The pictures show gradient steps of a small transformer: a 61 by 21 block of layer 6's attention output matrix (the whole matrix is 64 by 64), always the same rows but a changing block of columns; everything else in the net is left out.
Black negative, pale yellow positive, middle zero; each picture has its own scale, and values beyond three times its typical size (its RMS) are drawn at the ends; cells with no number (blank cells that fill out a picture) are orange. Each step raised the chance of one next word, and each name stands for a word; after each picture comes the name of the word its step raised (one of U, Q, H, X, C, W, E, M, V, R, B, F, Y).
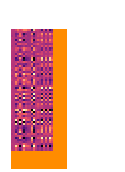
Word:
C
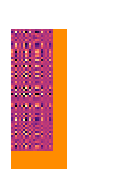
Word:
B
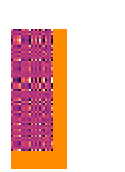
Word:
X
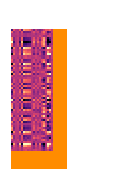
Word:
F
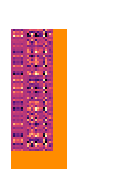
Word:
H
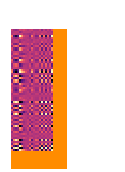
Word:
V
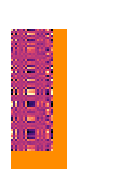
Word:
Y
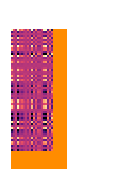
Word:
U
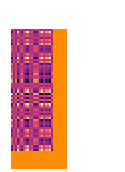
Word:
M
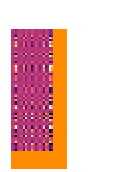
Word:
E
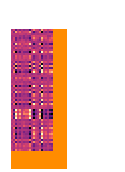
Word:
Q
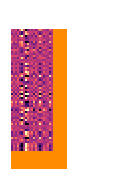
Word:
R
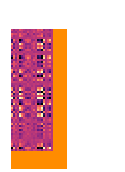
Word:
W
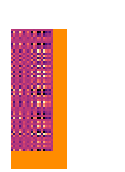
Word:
B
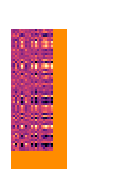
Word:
E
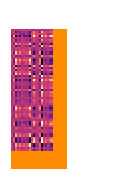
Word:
H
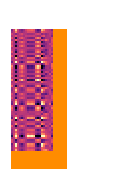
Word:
E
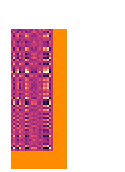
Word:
V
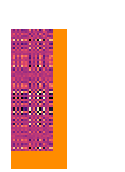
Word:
W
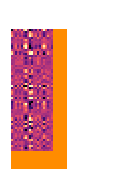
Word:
U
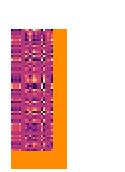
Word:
X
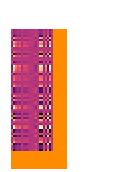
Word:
E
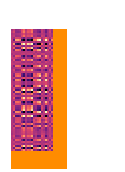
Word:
W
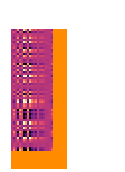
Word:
R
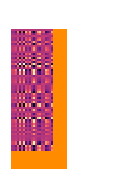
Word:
M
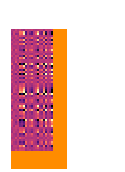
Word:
M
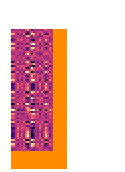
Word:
Q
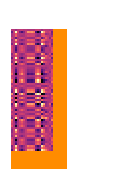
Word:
M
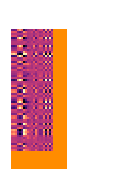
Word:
U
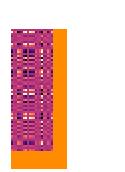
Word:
B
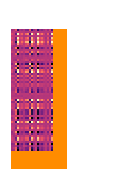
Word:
F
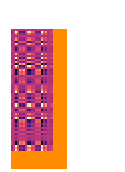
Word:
M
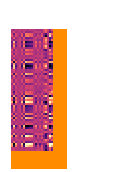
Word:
E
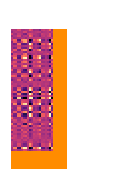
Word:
W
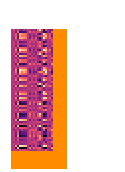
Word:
V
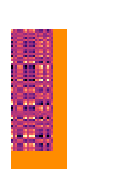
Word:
E
